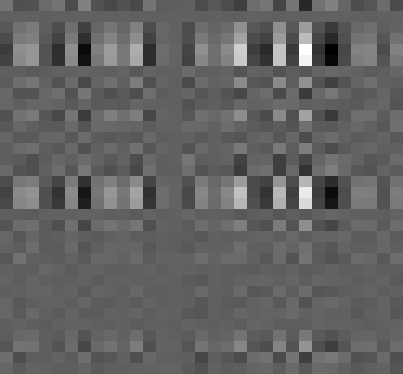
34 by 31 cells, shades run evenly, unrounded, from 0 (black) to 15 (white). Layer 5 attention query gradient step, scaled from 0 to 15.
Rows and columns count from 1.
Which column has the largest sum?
24
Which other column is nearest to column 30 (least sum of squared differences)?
4
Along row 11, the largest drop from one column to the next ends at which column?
25
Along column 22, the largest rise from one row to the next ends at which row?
17
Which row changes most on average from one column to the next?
5
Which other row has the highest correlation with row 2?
30
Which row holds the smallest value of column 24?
1
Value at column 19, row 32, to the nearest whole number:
8
